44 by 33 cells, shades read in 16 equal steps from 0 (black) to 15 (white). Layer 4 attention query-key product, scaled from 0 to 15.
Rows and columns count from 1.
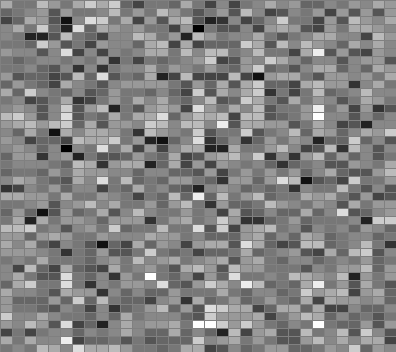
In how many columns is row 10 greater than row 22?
12
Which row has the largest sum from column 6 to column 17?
16
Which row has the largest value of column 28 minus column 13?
38
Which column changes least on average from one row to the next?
11
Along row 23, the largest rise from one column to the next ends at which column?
30
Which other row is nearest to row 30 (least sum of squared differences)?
33
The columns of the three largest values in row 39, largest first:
18, 19, 14
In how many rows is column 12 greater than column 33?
17
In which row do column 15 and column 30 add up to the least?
35
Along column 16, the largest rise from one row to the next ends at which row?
6
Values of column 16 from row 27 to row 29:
9 10 7
